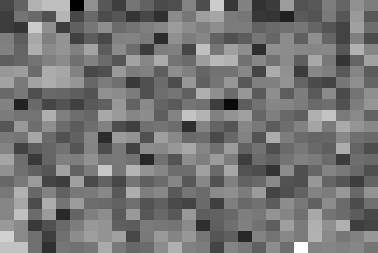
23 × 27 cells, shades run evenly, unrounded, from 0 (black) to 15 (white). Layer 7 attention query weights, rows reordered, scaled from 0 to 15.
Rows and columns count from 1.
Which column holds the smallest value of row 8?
10
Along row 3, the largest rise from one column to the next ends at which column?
3
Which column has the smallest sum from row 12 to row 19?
20
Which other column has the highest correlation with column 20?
9
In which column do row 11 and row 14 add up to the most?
14
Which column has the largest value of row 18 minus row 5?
19
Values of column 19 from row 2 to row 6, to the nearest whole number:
3 6 7 3 8
